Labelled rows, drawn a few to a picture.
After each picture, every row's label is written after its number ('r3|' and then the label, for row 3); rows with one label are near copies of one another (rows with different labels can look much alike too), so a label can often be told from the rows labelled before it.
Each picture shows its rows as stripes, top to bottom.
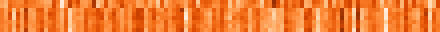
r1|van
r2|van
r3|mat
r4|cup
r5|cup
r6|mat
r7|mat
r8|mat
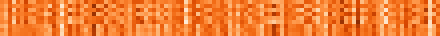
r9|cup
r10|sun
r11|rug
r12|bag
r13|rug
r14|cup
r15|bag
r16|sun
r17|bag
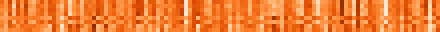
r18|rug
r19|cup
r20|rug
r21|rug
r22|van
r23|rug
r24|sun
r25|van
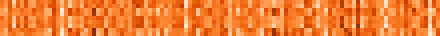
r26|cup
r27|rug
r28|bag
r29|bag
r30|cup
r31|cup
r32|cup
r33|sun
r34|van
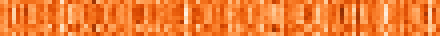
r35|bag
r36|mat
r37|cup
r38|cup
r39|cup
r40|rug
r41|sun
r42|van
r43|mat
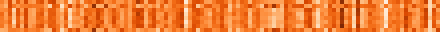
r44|rug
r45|sun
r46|cup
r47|rug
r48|mat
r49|cup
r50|mat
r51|van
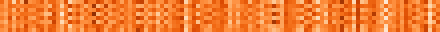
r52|mat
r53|sun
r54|mat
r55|bag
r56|rug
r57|van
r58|mat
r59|rug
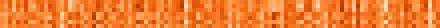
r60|mat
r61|rug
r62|mat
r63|van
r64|sun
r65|rug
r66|bag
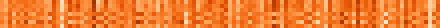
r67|bag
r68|van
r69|bag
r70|cup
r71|sun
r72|rug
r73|bag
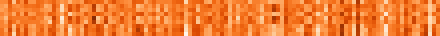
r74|cup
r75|bag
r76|van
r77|mat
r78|bag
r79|sun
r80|cup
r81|rug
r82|cup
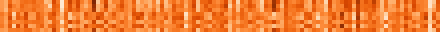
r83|bag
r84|sun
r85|bag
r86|cup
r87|rug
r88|sun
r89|cup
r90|van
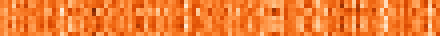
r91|mat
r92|cup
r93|bag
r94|bag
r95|mat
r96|rug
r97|rug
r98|mat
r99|van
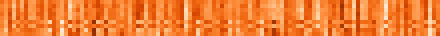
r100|mat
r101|mat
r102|rug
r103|rug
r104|rug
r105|sun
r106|rug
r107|sun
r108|van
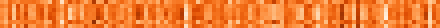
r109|sun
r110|cup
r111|rug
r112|rug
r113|rug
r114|bag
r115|cup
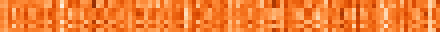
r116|van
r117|bag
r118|cup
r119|rug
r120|rug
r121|sun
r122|mat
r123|van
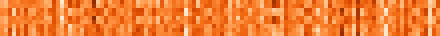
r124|bag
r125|van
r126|cup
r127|cup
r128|bag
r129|van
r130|mat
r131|rug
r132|cup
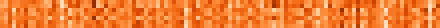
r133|bag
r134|van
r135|cup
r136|rug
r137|sun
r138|rug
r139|cup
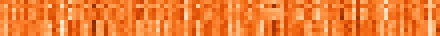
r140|mat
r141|sun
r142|mat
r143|rug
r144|rug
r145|bag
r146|sun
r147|van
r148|sun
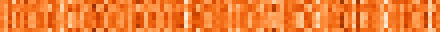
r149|cup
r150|sun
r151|sun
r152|rug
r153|rug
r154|rug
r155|rug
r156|sun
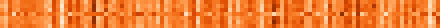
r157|sun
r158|bag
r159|sun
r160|cup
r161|van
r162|van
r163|sun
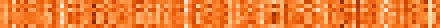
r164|cup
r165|bag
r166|rug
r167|bag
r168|van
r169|sun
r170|cup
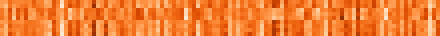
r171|bag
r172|bag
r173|rug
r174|rug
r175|cup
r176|van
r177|sun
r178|van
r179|sun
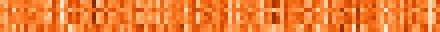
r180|van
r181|bag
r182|cup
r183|sun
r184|bag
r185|van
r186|mat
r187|mat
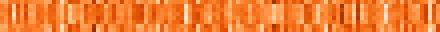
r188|van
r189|cup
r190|cup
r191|cup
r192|cup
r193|rug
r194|van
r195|van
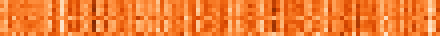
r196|van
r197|sun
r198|van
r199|sun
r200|rug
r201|sun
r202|sun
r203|van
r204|mat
